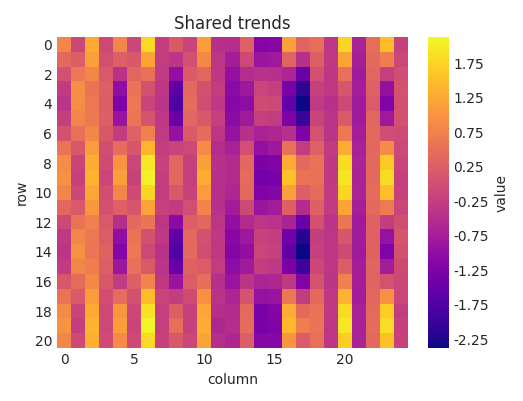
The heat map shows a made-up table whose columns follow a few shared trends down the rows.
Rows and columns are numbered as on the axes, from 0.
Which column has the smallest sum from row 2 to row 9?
17
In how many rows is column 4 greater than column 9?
11
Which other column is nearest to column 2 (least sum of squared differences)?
10
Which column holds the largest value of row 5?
1
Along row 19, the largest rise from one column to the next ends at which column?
16
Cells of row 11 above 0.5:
5
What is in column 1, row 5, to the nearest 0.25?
0.75
